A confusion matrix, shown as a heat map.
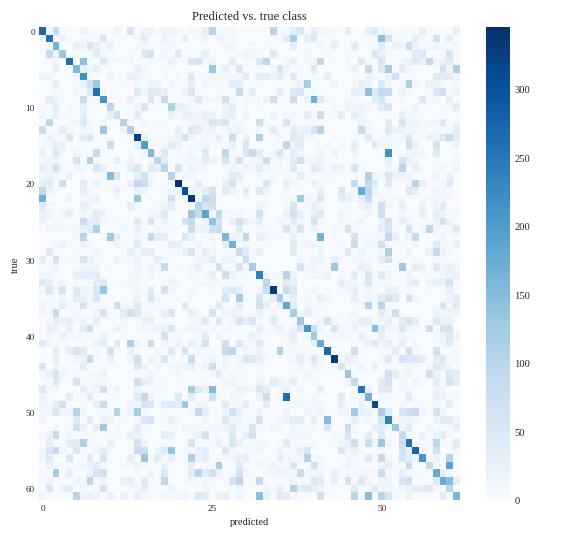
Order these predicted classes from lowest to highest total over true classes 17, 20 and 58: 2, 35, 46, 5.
35, 5, 46, 2
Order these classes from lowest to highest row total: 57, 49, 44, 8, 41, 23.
44, 23, 57, 41, 49, 8
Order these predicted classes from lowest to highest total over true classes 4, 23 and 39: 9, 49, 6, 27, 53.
27, 9, 53, 49, 6
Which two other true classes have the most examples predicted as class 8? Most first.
7, 26
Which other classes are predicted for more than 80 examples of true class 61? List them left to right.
5, 32, 46, 48, 50
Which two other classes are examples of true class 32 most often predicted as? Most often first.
36, 27
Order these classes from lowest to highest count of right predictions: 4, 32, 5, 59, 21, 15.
5, 59, 15, 32, 4, 21
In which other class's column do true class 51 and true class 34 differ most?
42
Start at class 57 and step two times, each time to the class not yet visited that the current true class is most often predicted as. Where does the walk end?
37
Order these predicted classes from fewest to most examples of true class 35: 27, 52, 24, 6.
24, 6, 52, 27
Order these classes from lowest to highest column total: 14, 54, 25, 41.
41, 25, 54, 14
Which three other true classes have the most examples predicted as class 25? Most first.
47, 5, 0
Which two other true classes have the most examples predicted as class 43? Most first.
31, 39
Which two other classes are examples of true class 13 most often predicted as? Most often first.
9, 41
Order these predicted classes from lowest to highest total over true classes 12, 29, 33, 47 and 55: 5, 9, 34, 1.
34, 5, 9, 1
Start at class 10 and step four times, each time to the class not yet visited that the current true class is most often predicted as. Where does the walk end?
50
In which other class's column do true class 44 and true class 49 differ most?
21
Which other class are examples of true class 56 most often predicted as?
15
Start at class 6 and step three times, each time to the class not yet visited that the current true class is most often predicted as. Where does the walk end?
40
